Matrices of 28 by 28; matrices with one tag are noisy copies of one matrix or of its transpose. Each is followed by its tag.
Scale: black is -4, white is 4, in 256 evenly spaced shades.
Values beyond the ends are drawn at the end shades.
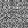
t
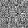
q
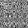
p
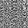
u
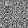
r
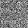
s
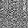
u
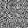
t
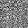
t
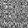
p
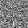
q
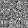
s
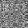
p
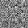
q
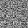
q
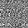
u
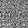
u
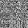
s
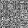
s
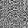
u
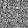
t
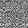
u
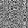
u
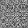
r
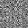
t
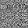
r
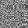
r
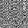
u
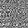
u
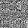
s
